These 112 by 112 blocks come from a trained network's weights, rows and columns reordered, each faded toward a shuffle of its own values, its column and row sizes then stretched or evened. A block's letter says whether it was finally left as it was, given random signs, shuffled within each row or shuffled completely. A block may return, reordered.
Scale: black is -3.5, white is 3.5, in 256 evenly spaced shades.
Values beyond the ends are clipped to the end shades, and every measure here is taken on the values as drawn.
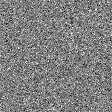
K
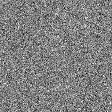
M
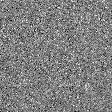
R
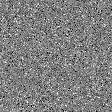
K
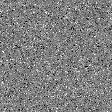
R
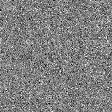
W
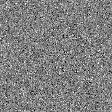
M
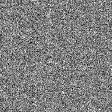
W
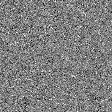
M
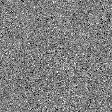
W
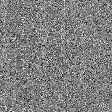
W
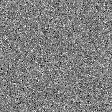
K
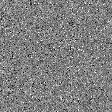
M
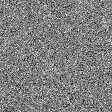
K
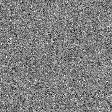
M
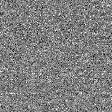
W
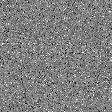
R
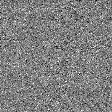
W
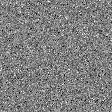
R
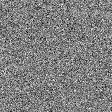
R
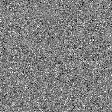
W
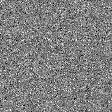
W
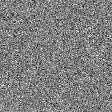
M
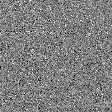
M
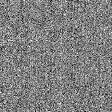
W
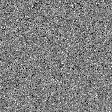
R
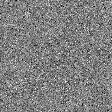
M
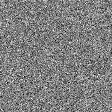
R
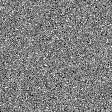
K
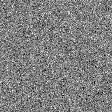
K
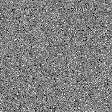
W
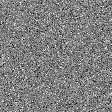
K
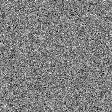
R
